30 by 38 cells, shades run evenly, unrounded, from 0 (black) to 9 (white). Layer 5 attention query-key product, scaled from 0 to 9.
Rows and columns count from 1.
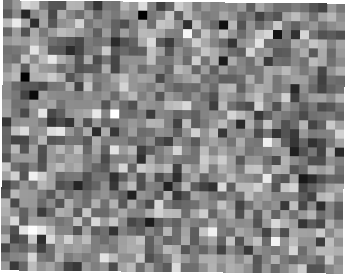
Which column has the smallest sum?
36
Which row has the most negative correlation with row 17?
5
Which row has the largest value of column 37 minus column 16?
2
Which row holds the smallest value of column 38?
17
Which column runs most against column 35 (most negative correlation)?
30
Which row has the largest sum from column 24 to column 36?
19
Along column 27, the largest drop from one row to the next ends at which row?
14
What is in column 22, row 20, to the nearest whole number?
6
